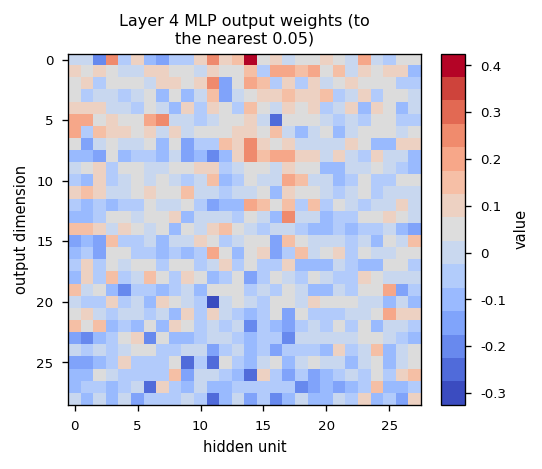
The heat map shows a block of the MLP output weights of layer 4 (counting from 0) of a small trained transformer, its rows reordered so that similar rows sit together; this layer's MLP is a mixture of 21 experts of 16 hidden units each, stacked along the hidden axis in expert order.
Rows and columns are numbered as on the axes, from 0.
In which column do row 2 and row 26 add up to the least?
12
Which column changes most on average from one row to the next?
11
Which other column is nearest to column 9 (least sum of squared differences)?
1
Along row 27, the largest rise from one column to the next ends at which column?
7
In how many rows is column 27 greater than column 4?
12
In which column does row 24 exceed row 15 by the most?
24
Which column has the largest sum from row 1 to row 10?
14
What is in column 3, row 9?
-0.05
